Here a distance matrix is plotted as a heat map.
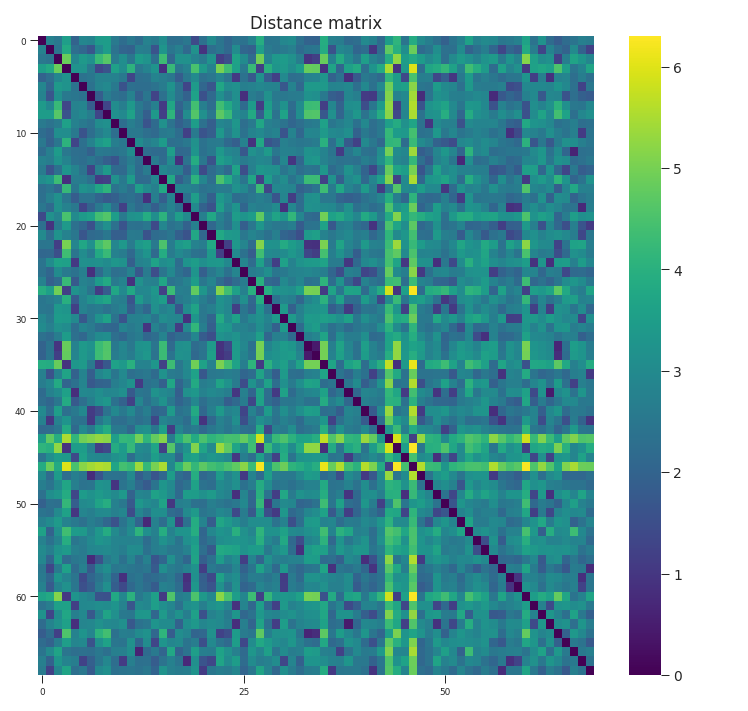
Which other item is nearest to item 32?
55
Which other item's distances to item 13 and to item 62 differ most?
52
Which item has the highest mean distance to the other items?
46
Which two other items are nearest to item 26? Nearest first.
11, 39
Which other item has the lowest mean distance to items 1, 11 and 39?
26
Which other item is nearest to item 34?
33
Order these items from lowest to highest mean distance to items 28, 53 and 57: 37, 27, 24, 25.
25, 24, 37, 27
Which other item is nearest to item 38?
63
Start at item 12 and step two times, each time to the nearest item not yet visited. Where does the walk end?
37
